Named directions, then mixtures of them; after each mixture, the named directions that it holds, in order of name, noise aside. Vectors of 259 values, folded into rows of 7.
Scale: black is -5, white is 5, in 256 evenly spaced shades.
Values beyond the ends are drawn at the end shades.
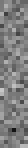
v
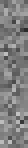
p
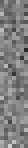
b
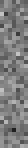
b, v.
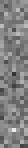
v.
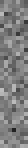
b, p, v.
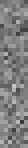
p, v.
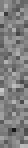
v.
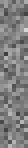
b, p.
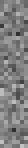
b, p, v.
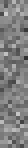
b, p, v.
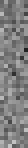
b.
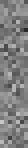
p.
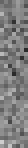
b, p.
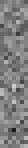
p, v.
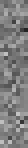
p.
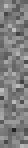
v.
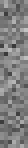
p, v.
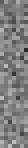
b.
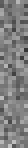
b.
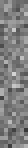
b, v.
